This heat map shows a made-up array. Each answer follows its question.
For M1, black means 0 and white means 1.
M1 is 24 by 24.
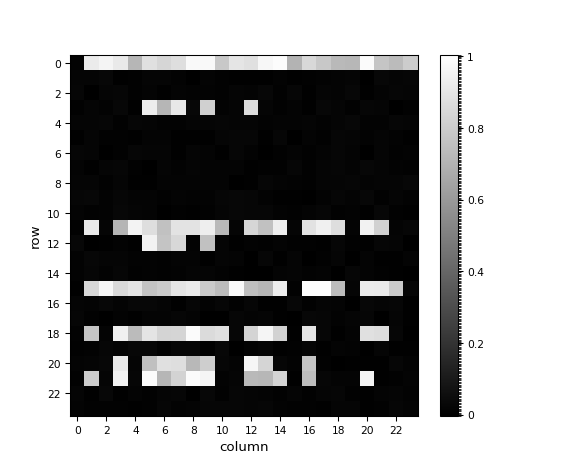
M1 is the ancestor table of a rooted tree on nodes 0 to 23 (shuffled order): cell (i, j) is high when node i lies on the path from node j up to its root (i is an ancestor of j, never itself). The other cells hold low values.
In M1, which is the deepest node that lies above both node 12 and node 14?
21
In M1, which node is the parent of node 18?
11
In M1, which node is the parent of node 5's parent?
3
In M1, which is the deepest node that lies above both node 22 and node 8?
15
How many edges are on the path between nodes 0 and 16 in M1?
6
